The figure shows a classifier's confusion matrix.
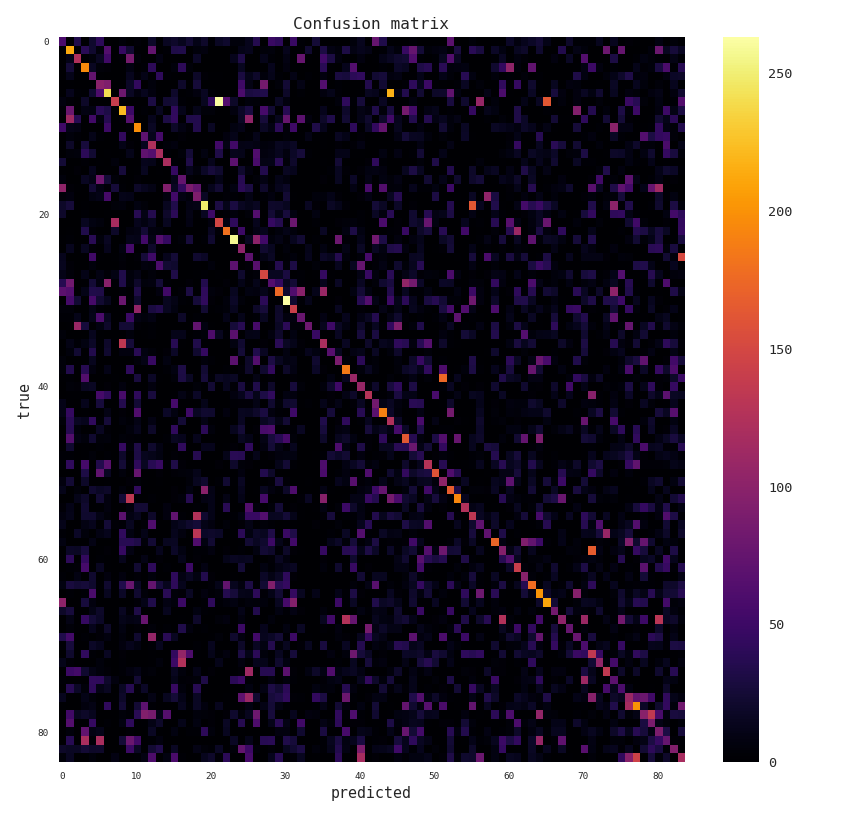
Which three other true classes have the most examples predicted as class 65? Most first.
7, 21, 37
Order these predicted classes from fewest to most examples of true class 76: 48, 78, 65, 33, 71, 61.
33, 61, 65, 48, 78, 71
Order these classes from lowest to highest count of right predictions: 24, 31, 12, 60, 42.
60, 42, 24, 12, 31
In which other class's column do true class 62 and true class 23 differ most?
26
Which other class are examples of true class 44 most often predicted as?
70
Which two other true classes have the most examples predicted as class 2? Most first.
33, 73
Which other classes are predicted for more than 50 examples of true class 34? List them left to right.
20, 23, 62
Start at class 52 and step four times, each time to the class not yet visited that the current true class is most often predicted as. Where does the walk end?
57
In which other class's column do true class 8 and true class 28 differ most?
69
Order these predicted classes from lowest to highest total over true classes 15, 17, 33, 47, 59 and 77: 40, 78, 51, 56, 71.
56, 40, 78, 51, 71
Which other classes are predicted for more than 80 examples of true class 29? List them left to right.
32, 35, 74
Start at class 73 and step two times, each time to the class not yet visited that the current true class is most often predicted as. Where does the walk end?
83
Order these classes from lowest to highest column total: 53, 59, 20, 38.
20, 53, 59, 38
